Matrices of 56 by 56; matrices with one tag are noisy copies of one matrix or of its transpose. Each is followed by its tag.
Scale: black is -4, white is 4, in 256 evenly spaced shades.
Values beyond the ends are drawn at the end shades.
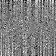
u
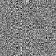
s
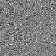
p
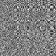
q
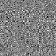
s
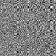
q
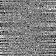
u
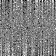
u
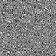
p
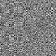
p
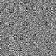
p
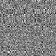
p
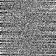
u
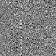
s
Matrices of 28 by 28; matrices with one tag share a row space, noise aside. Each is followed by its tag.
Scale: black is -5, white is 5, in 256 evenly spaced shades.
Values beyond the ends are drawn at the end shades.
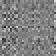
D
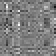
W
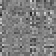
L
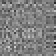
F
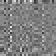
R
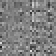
L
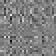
R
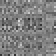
F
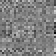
F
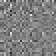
R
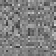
W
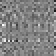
D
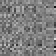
F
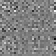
D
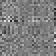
D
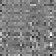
L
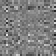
W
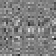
W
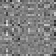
W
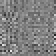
D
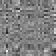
W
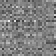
F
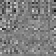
D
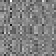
R
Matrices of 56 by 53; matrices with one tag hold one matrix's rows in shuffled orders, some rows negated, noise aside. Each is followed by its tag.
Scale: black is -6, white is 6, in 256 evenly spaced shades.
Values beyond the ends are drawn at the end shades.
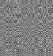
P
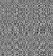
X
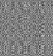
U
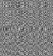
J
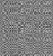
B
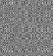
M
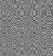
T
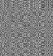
U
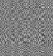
U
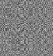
J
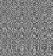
T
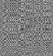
B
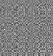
X
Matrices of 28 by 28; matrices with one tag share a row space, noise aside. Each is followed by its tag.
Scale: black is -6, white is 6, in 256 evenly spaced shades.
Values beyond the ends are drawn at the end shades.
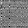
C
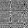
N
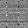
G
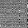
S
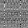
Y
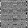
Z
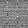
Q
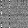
C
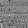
C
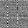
Q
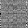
Z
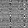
N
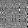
S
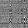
N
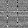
Q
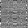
Z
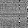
S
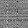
Q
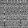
Y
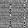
N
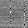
N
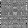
Z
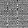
Q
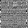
Z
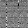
G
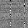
N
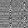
N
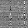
N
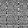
G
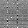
Q
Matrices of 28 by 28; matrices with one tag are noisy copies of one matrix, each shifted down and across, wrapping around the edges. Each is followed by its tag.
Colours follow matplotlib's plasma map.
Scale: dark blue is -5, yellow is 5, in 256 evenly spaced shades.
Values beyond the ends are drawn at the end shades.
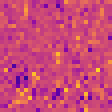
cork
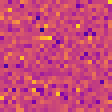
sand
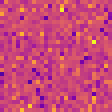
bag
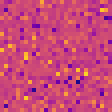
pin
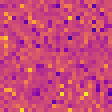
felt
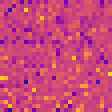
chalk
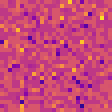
bag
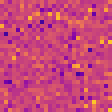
pin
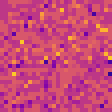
chalk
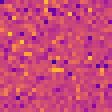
sand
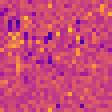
cork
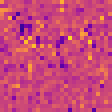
cork
